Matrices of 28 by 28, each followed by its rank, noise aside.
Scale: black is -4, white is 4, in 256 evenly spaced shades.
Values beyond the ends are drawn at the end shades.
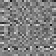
four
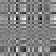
one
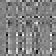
two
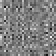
three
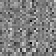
four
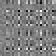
one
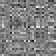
four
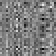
three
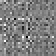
three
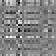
two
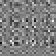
three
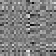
three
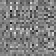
four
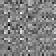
four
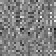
four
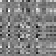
two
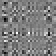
two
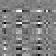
one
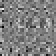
three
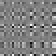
one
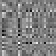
two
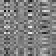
two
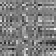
three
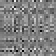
three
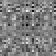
three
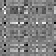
two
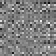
three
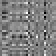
two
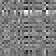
two
